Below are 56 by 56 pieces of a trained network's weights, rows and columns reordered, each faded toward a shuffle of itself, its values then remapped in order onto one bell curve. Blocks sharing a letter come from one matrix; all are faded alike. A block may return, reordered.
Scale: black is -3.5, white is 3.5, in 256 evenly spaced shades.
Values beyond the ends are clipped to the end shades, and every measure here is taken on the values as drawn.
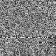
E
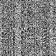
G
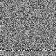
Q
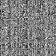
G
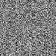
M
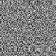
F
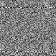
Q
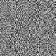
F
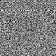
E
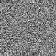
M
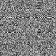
E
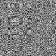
F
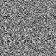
Q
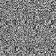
M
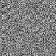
F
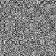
F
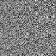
M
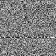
Q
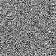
M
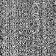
G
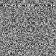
Q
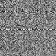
E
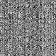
G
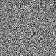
M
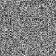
M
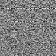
E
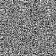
E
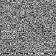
Q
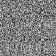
E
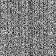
G
